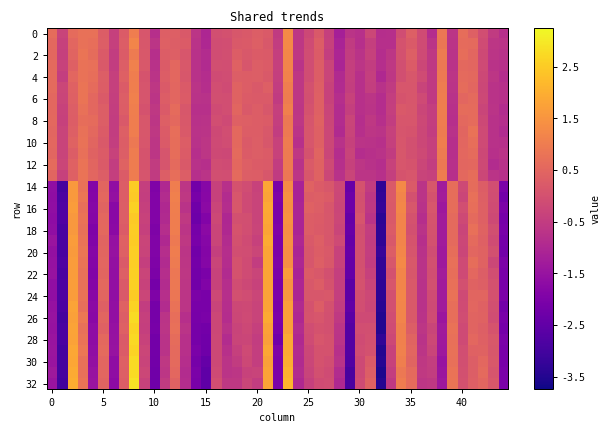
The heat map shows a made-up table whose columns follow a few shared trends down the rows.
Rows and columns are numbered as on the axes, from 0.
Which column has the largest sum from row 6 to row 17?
8
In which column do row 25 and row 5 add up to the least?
32
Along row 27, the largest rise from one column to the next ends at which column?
2
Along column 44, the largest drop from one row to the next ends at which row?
14
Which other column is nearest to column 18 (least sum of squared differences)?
19
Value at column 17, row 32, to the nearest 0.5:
-0.5
